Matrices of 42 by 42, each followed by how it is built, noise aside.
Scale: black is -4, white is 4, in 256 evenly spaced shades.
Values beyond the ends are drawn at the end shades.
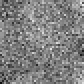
smooth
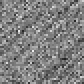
Hankel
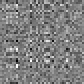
low rank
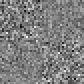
block diagonal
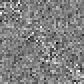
block diagonal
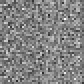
repeating rows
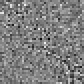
block diagonal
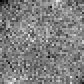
smooth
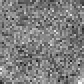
smooth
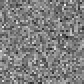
noise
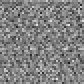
repeating columns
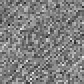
Hankel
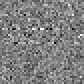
uneven rows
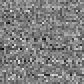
uneven rows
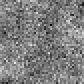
smooth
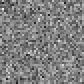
noise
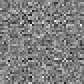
low rank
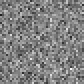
repeating rows
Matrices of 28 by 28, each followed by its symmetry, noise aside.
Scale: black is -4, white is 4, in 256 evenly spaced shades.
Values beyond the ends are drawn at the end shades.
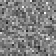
antisymmetric.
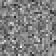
mirrored top to bottom.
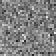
antisymmetric.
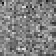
mirrored top to bottom.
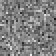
symmetric across the other diagonal.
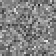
symmetric across the other diagonal.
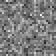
mirrored top to bottom.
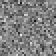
antisymmetric.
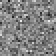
symmetric.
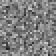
mirrored top to bottom.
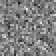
antisymmetric.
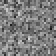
mirrored top to bottom.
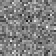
mirrored top to bottom.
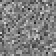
symmetric.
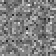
mirrored top to bottom.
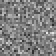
antisymmetric.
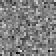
antisymmetric.
